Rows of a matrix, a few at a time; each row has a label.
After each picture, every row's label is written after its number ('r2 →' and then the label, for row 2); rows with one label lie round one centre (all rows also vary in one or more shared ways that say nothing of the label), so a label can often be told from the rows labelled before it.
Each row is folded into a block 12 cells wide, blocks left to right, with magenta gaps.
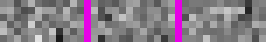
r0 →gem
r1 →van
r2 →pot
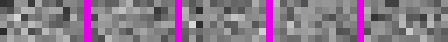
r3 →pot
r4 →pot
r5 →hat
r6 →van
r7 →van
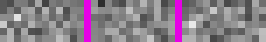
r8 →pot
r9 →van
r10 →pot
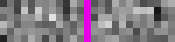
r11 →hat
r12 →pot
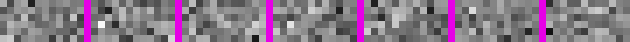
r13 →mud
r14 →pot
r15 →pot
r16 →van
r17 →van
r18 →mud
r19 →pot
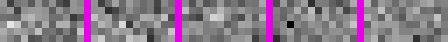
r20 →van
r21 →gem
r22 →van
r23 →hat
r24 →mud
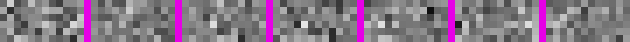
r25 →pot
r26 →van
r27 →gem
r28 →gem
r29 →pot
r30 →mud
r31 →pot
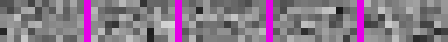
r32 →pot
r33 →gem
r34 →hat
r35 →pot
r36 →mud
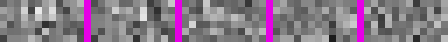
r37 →hat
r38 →hat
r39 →hat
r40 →gem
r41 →mud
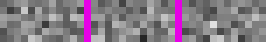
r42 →hat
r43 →mud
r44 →gem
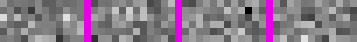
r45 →gem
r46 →hat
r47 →pot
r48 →mud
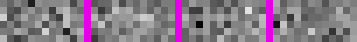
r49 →van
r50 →hat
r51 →hat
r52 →mud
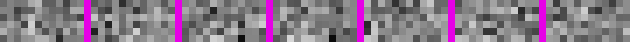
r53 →gem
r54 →hat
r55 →gem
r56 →gem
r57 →mud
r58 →pot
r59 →van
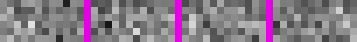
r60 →gem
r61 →hat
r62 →pot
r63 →mud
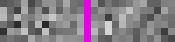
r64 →hat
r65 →van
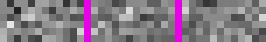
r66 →van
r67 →van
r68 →van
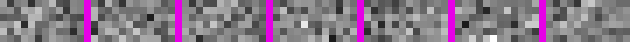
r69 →van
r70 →van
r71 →van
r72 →gem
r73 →hat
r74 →gem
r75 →van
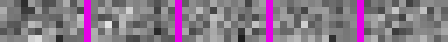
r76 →gem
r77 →van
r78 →gem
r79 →gem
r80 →pot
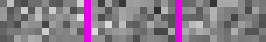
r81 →hat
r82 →van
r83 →van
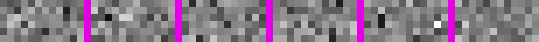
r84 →pot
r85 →van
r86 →mud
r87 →gem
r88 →mud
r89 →mud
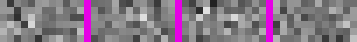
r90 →van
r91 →hat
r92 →hat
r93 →mud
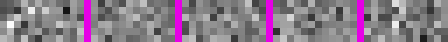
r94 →pot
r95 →van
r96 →mud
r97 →pot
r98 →gem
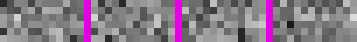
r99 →pot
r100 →van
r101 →gem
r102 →hat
